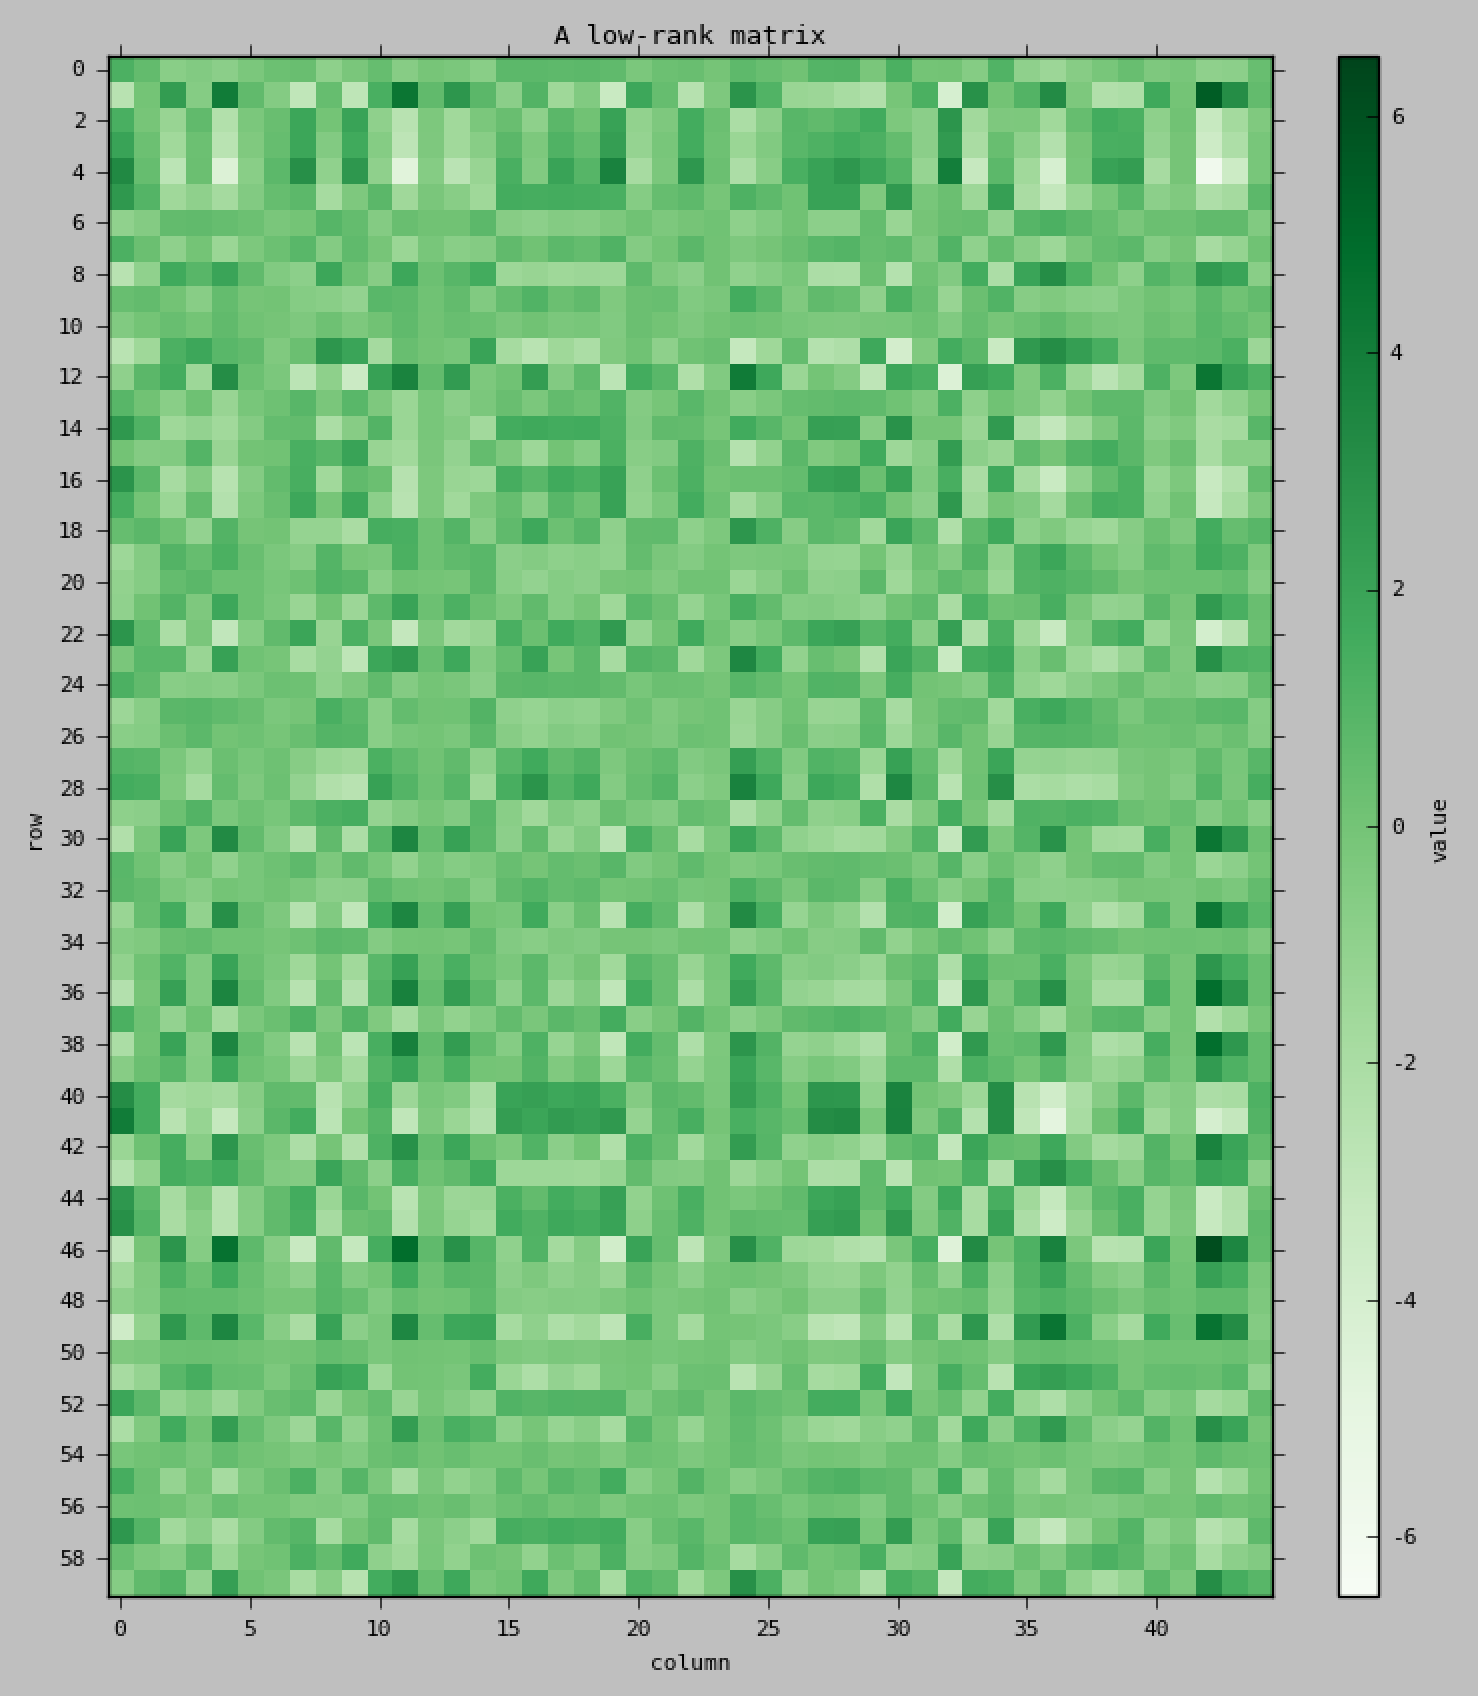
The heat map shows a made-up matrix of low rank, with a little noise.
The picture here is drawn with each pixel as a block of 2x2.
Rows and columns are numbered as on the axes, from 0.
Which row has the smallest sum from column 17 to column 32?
49
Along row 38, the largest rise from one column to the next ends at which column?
33
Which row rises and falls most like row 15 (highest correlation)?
58
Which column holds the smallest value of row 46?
32
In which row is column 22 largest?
4
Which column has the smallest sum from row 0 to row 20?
42
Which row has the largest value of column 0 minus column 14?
41
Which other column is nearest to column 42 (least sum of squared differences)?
11
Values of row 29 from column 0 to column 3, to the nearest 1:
-1 -1 0 1
